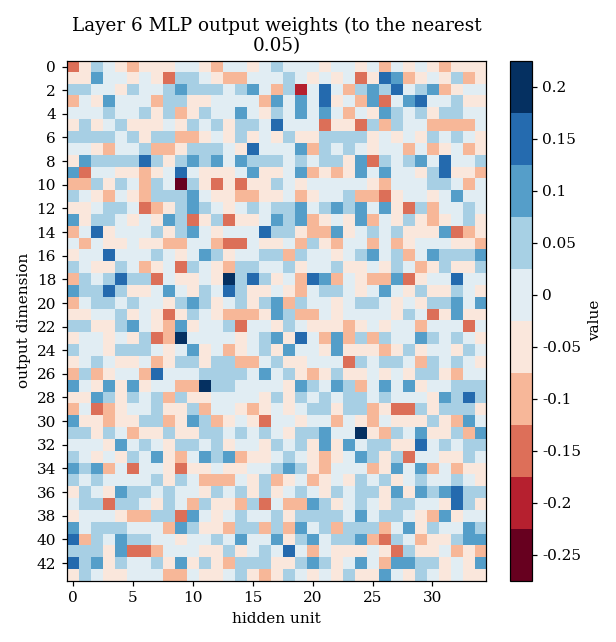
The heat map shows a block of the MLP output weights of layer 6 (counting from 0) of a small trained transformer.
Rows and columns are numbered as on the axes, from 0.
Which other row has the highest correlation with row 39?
42
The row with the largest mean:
8
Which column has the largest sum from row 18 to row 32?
32
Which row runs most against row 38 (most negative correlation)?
22
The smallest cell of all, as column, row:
9, 10
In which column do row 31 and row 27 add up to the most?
11
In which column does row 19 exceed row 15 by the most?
13
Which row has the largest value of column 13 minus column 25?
18
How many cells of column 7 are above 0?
14
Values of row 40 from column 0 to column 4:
0.15 -0.1 0.05 0 0.1
